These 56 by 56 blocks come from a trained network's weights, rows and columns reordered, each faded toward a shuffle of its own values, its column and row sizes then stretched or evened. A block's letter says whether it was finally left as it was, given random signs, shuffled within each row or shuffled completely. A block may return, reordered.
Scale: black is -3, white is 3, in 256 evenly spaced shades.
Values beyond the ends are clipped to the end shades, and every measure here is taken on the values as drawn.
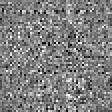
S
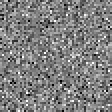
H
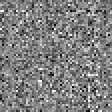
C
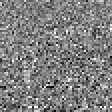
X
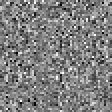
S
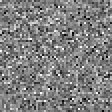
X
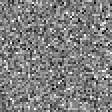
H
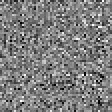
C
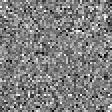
X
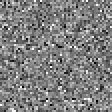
X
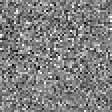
X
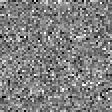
X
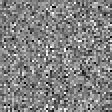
C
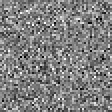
X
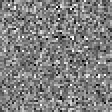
C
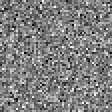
H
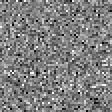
X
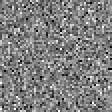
H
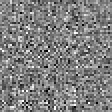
S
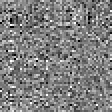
S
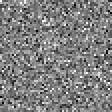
H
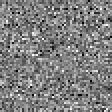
X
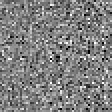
C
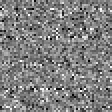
X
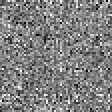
C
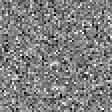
H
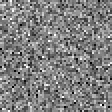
H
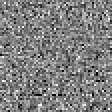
X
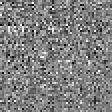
S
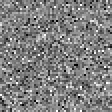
H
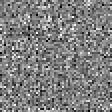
C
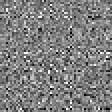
S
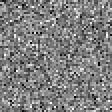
H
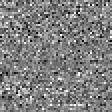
X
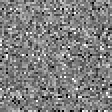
X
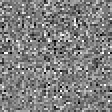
C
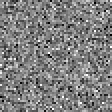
H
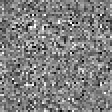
C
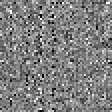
C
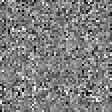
C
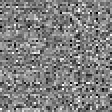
S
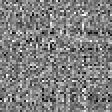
S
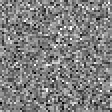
H
